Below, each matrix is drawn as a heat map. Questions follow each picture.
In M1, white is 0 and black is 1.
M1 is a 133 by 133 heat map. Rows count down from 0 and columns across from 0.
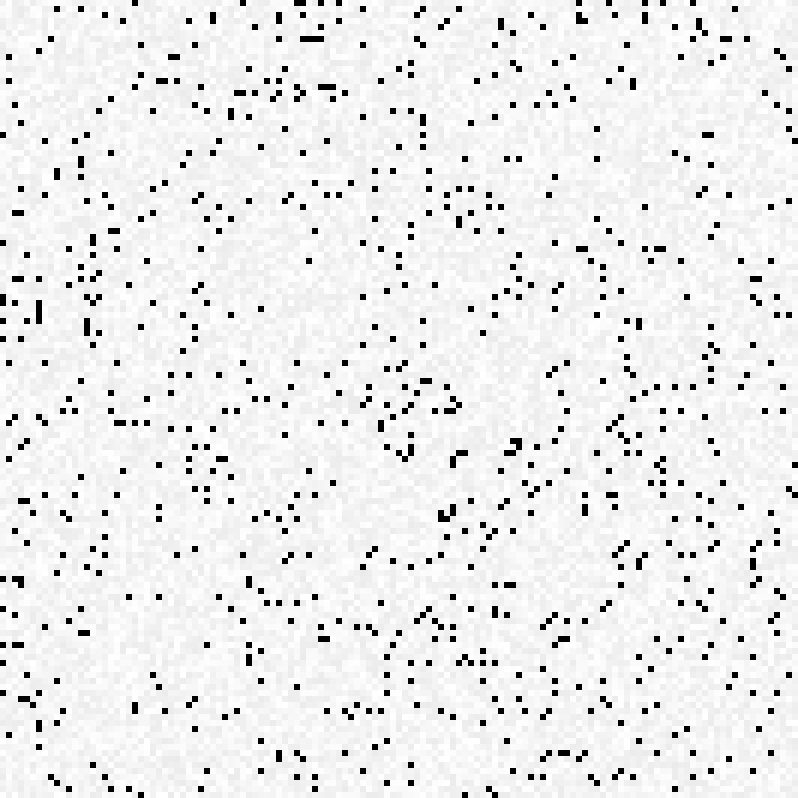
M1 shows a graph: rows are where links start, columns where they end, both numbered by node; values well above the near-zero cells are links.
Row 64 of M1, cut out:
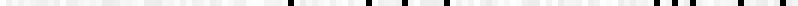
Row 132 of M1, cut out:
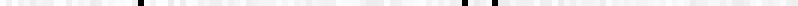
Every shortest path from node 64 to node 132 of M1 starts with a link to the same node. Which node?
node 109
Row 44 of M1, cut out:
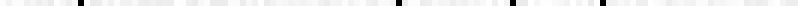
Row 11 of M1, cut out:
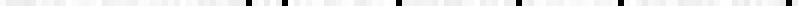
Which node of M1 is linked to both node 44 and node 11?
node 66
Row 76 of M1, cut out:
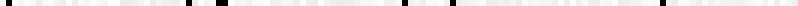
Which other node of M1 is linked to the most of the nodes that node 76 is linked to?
node 68
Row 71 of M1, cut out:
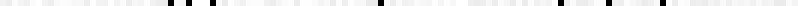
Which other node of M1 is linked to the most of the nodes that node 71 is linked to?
node 78
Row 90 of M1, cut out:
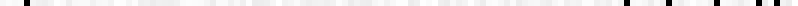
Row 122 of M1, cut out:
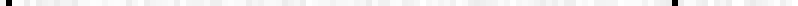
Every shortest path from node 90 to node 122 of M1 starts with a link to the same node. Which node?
node 4
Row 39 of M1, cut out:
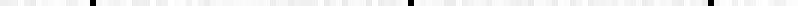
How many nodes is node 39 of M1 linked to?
3
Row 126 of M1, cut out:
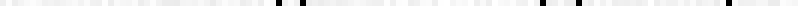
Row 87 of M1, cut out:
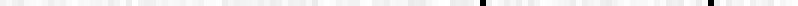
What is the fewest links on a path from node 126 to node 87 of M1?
5
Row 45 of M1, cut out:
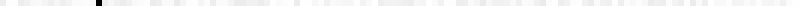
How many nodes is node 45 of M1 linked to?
1
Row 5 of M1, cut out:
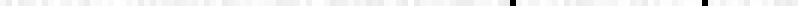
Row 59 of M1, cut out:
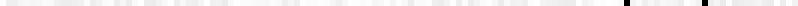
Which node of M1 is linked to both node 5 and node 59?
node 117
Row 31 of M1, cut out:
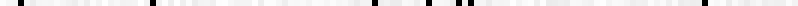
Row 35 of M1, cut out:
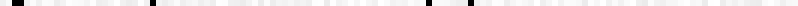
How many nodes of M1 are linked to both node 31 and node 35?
4
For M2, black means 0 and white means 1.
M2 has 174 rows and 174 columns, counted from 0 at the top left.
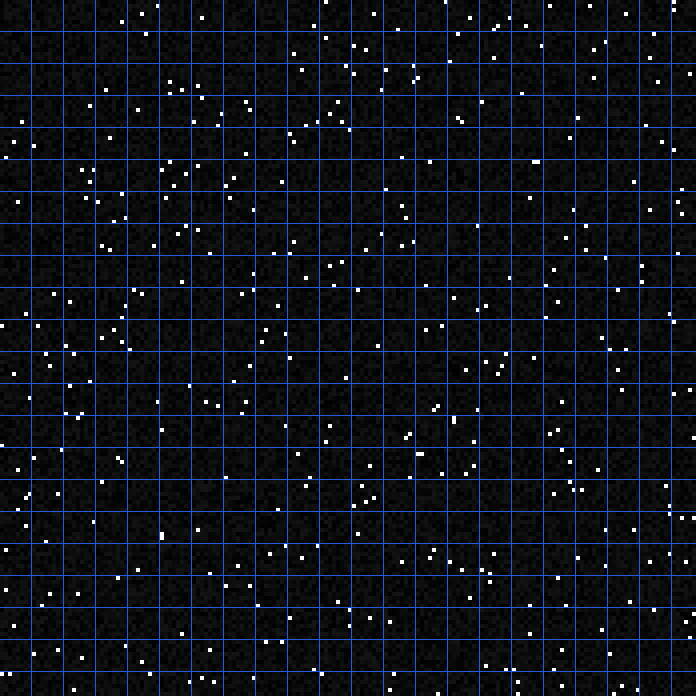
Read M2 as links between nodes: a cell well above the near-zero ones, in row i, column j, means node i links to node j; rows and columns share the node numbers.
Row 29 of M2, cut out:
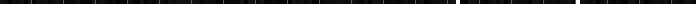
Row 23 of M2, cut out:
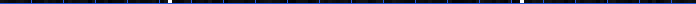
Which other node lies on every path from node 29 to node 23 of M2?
node 42
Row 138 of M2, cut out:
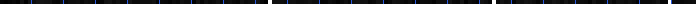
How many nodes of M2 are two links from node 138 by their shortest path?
5
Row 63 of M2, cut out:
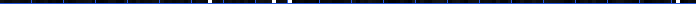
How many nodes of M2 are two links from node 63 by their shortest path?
6
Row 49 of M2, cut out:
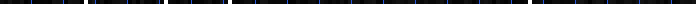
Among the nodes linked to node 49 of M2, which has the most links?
node 132
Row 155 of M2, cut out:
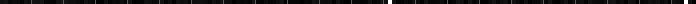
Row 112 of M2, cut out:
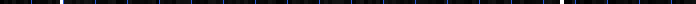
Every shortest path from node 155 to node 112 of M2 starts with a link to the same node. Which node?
node 171
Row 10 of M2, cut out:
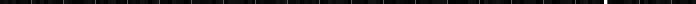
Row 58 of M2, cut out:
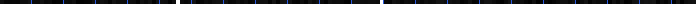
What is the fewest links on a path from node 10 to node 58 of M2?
7
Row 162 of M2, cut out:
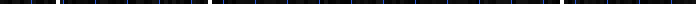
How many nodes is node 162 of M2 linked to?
3
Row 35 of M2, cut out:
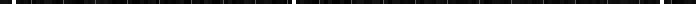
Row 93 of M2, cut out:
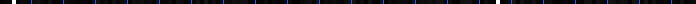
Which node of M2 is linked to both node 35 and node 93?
node 3
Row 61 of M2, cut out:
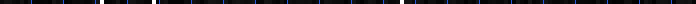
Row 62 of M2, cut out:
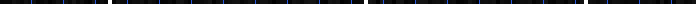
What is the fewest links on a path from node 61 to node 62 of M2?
6
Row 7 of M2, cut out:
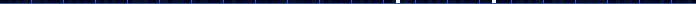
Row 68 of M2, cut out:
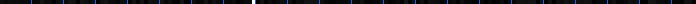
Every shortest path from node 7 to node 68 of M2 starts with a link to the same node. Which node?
node 123
